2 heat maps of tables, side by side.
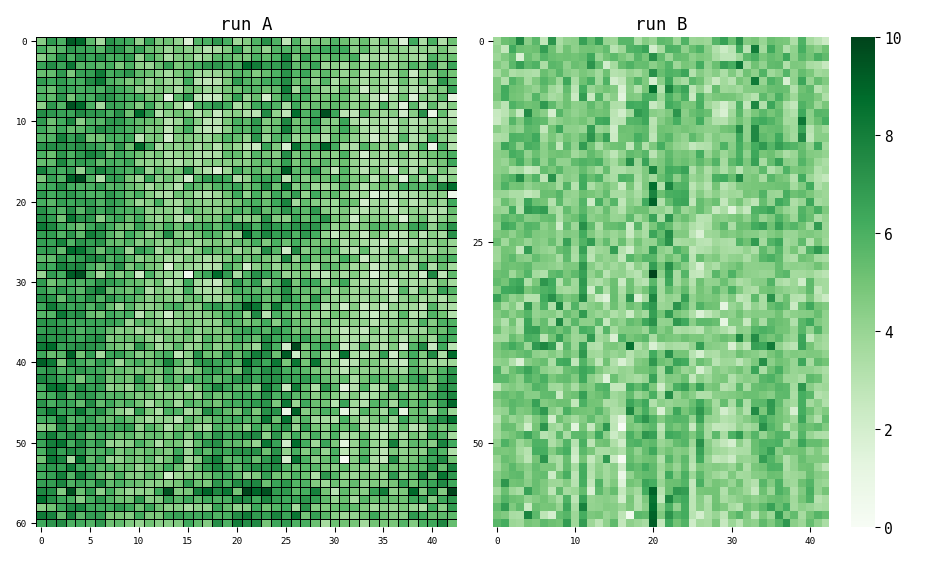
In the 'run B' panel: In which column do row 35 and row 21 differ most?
8
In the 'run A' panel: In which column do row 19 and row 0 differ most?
42
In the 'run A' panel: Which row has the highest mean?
56
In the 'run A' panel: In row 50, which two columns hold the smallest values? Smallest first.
31, 25
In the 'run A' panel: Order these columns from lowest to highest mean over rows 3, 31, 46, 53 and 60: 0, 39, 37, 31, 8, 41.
31, 37, 8, 39, 41, 0
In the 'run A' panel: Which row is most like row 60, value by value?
55
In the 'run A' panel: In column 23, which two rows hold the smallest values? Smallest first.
7, 34
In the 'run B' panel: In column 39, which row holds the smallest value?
30
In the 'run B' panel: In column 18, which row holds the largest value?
9
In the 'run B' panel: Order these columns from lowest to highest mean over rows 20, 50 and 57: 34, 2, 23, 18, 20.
18, 2, 34, 23, 20
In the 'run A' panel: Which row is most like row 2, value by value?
48
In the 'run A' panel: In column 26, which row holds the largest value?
38
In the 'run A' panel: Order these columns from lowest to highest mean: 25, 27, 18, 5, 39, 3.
39, 18, 27, 25, 5, 3
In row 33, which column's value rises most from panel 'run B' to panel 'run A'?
21
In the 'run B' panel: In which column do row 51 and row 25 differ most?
26
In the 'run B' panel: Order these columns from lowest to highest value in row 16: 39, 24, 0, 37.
0, 39, 37, 24
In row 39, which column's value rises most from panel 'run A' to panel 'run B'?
36
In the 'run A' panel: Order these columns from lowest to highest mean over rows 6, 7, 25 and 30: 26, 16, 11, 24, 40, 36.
36, 16, 40, 11, 26, 24
